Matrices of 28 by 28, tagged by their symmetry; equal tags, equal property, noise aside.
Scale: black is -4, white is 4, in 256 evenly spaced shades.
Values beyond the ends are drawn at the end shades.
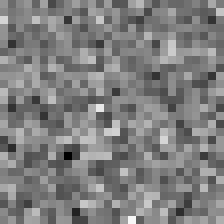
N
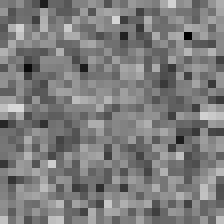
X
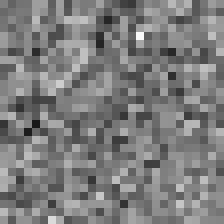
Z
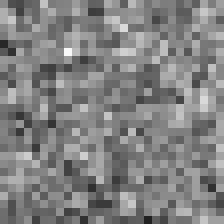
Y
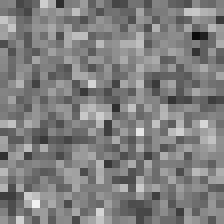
Y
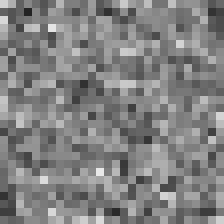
X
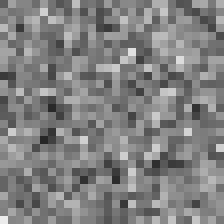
N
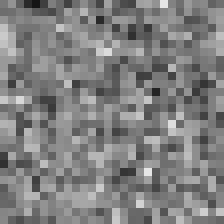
Y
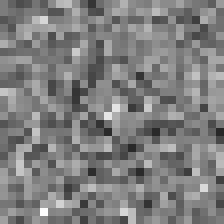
N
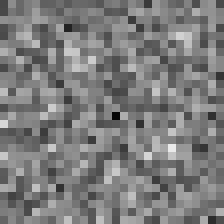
N
